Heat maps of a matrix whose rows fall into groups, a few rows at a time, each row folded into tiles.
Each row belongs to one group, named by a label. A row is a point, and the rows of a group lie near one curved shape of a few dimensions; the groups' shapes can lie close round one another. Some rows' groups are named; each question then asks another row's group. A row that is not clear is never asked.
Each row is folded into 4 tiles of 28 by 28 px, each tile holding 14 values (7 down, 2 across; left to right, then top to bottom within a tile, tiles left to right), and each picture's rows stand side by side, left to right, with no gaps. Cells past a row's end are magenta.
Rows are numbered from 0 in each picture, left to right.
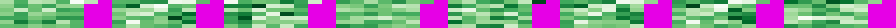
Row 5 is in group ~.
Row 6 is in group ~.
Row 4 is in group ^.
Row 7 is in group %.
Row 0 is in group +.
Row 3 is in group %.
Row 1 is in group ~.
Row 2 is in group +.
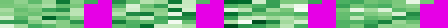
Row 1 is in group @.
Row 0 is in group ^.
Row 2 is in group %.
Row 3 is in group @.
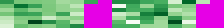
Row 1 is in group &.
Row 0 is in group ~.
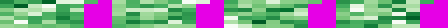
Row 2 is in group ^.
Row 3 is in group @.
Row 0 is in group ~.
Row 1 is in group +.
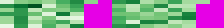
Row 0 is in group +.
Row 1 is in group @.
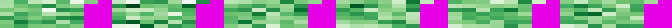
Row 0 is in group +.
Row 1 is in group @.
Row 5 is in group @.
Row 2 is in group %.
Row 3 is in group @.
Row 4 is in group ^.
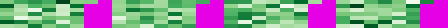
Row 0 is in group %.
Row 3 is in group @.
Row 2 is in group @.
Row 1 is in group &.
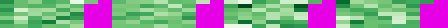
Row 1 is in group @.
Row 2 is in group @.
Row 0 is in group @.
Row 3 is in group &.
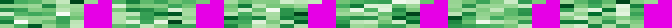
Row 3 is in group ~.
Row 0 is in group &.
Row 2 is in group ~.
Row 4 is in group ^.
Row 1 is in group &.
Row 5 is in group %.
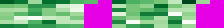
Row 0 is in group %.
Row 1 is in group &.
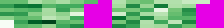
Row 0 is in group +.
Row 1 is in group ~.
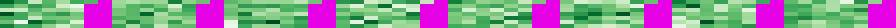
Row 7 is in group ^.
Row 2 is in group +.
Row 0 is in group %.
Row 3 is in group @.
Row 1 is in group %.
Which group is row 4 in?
@
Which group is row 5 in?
%
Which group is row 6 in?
~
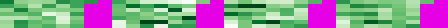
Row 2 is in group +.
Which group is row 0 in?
&
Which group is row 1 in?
+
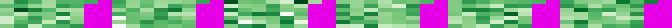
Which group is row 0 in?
&
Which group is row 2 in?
&
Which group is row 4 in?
&
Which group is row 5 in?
&
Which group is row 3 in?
%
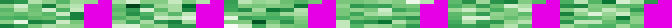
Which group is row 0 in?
@
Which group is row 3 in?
+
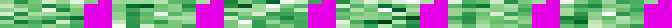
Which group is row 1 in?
+
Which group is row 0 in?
+
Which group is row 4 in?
+
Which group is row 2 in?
~
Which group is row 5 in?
+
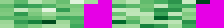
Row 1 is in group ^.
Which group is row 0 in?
+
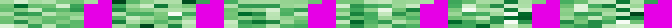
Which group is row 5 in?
@
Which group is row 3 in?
~
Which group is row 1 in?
&
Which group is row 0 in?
@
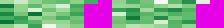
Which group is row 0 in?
%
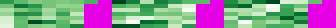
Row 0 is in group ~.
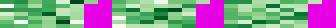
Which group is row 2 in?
@
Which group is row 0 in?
&
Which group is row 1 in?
^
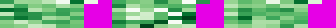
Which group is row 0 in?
^
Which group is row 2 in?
^
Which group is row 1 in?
@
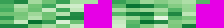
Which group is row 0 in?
@
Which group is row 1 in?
~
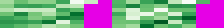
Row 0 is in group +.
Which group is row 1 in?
@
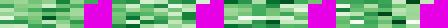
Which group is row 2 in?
%
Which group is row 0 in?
^
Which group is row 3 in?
&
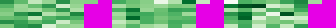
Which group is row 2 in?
+
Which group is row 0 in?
@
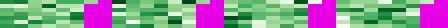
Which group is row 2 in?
^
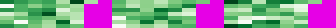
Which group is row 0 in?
&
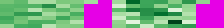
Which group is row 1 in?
&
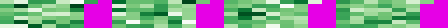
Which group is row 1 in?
&
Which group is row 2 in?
@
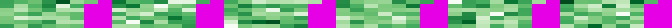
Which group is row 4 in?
+
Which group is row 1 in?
~
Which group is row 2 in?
+
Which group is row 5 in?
&
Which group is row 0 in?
%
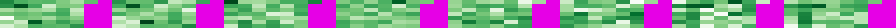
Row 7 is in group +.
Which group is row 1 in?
~
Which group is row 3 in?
%
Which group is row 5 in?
+
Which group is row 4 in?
+
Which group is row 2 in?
&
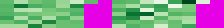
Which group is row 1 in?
@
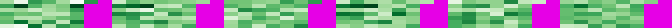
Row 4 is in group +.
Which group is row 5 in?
@
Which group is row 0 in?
@
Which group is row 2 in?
&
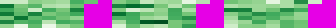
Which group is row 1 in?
+
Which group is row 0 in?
%
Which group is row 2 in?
^
